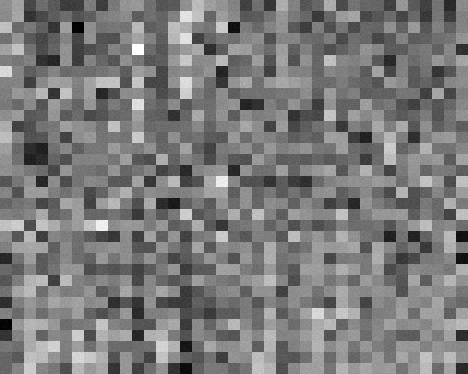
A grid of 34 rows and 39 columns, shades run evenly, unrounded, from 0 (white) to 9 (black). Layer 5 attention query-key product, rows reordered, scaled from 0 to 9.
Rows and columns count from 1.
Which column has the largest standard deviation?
16
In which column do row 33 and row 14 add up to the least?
36
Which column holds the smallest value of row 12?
10
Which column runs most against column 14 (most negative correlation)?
24
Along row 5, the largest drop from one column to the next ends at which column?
12
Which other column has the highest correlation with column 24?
17
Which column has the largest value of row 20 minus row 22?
38
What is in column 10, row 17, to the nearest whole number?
6
